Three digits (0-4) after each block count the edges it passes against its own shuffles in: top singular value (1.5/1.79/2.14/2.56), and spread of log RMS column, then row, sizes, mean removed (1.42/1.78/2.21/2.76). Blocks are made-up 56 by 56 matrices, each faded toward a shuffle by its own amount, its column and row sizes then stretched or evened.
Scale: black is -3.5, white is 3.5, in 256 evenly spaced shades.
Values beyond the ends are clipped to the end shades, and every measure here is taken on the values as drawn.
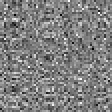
3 2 0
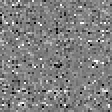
0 1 2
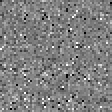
0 2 1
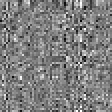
3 3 1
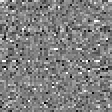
2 0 2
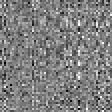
3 3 0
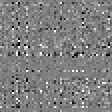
1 3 4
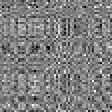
4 3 2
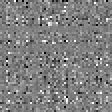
0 3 4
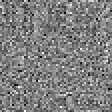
2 0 1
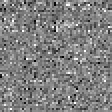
0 1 2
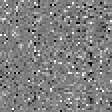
2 2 0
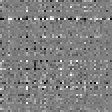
2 2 4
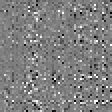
2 4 2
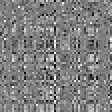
4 4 1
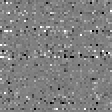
0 1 3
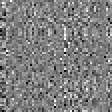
3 3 0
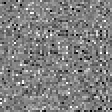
2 0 1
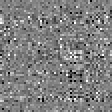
2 2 3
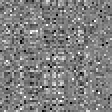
3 1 0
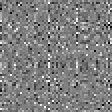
3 2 1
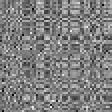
4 0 2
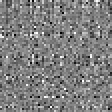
3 1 3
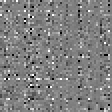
1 4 2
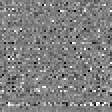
1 1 4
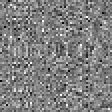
3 2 0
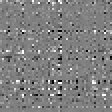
2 3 4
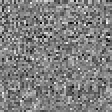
2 0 2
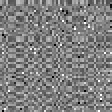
4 0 0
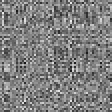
3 4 0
